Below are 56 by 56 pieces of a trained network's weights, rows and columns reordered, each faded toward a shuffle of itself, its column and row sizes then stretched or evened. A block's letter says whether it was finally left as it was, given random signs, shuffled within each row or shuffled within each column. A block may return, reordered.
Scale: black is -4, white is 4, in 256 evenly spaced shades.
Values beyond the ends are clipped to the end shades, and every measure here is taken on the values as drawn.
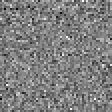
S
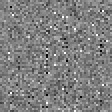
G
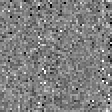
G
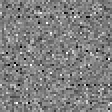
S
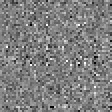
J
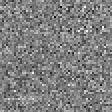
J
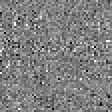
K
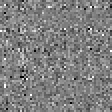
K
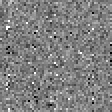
G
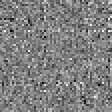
J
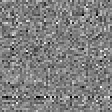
K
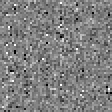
G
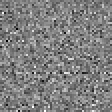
S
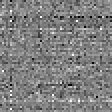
K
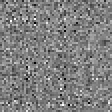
K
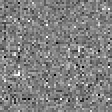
J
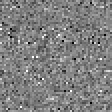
S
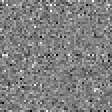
S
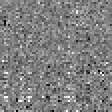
K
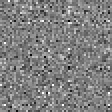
K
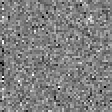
G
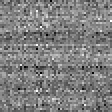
K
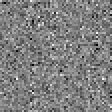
G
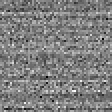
S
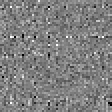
K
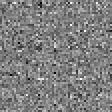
J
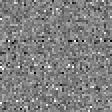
S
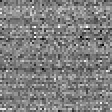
K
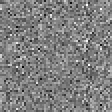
G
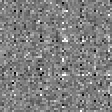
K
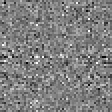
K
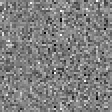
G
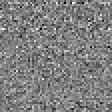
S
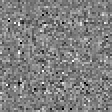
J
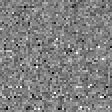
S
